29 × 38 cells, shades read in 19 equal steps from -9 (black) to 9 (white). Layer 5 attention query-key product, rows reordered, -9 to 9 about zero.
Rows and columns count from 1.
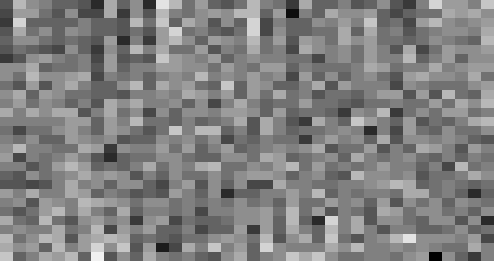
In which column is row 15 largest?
14
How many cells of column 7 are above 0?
12
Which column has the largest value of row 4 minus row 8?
20
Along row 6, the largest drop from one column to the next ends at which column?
33
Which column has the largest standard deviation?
8
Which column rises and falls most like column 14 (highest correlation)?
38
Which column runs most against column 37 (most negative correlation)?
23
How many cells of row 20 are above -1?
24
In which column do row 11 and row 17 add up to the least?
9
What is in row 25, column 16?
-2
